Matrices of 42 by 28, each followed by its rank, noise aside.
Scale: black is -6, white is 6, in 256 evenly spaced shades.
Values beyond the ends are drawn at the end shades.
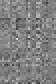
four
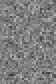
eight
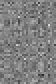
six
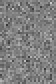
eight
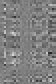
three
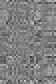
four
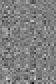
four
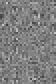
eight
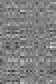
three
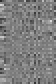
four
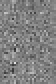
six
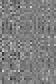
four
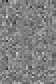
eight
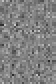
six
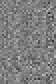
eight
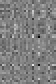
three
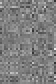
four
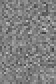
eight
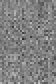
six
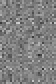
six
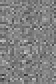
six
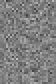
eight
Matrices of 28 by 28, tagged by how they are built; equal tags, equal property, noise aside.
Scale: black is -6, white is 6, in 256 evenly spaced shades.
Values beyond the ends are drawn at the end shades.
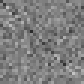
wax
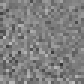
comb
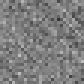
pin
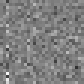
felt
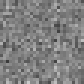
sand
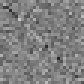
wax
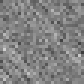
pin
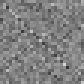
wax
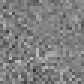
comb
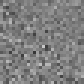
comb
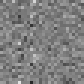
sand
